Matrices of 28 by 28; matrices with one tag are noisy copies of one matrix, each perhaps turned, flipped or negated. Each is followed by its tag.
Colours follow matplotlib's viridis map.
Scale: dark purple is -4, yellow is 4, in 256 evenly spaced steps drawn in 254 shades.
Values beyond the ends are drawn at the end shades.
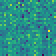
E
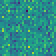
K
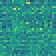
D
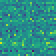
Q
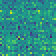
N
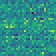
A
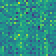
E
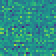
D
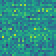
E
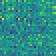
N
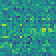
A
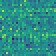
E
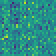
K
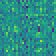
K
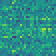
A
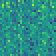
Q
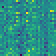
E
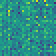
N
